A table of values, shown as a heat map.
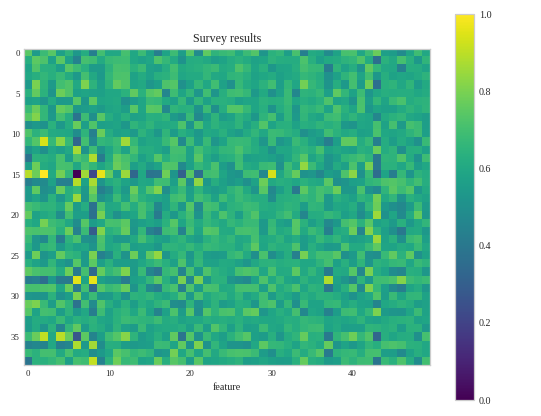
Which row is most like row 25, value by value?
17
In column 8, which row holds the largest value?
28
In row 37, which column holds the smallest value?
37
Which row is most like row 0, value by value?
32
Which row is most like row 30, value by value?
9
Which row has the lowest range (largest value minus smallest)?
33
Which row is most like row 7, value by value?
5
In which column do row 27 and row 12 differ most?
6
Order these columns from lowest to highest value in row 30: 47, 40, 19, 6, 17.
40, 17, 47, 19, 6
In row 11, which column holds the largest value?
2
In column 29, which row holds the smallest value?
15
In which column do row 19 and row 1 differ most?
43
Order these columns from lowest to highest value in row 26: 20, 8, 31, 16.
20, 31, 16, 8
